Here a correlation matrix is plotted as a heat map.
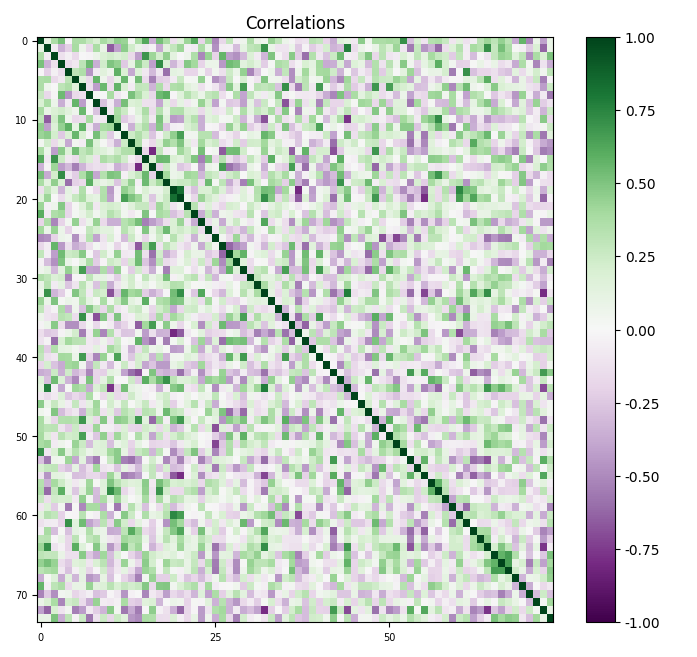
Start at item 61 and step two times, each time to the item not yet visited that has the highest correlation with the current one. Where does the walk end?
11
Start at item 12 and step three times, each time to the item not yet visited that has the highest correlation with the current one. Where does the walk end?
60
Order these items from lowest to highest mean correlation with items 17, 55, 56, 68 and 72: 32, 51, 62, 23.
32, 23, 62, 51
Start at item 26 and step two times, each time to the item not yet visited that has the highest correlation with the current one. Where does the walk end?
36
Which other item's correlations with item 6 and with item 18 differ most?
29
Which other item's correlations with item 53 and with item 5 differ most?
64
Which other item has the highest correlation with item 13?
62
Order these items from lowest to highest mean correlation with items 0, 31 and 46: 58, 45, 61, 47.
61, 45, 47, 58
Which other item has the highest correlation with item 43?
18
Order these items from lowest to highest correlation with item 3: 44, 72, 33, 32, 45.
44, 32, 72, 33, 45
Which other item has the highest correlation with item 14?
48
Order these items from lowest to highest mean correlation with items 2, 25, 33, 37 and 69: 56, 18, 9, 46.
9, 46, 18, 56
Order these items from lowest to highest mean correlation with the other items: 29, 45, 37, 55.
37, 55, 45, 29
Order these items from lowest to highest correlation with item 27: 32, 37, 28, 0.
37, 32, 0, 28
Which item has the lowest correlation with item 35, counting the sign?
8
